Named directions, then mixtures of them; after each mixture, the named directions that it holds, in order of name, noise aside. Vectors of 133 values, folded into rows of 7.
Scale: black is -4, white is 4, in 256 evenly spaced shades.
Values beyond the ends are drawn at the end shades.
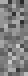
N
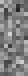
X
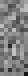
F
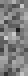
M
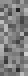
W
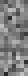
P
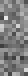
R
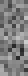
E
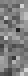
M, R.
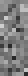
F, M, R.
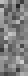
M, N, X.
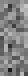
E, F, M.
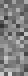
R, W.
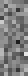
R, W.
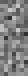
M, P.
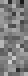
N.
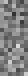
N.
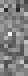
E, X.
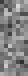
X.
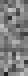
P.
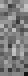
F.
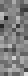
F, R.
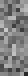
F, W.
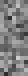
P.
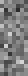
X.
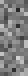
P, X.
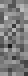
E, F, R.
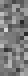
N, P, W.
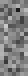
W.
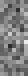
E, F, X.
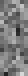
M, P.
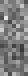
E, R.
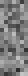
M, N, P.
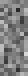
W.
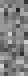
E, P, X.
